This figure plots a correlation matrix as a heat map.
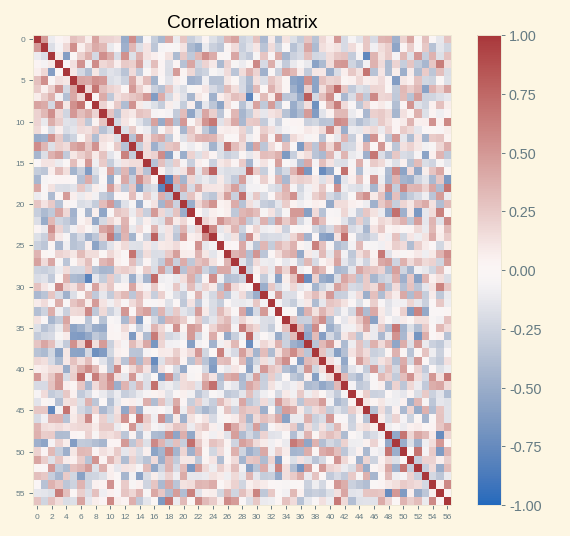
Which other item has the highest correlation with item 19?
28
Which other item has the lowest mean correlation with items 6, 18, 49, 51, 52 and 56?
17
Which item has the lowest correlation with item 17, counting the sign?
18
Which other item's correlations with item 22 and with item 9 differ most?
38
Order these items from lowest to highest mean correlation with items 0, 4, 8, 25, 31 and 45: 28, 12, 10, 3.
12, 10, 3, 28
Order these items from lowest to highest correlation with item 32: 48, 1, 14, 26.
48, 26, 1, 14
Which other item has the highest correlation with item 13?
26
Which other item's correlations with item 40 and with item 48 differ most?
20
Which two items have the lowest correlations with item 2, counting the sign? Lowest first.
45, 4
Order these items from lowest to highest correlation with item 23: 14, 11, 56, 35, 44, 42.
11, 44, 35, 14, 56, 42
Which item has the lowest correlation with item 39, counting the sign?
16
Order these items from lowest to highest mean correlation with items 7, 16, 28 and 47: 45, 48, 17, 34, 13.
48, 34, 45, 13, 17
